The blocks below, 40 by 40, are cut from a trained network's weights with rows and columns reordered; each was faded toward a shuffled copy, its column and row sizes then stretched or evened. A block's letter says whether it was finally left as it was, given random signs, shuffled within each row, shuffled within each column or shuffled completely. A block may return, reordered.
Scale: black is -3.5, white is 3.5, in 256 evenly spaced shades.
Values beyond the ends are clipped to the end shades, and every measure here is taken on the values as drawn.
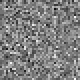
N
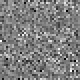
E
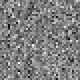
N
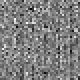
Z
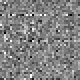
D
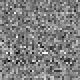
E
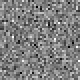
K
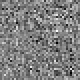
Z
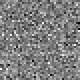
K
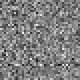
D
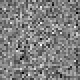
N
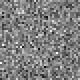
K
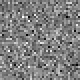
E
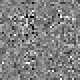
D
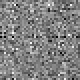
D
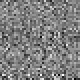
Z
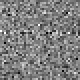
E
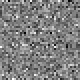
E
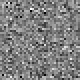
D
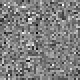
D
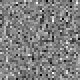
N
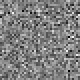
D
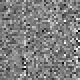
N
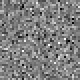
K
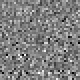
E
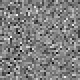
N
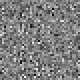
D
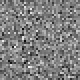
N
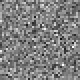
N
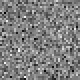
K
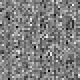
N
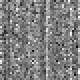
N
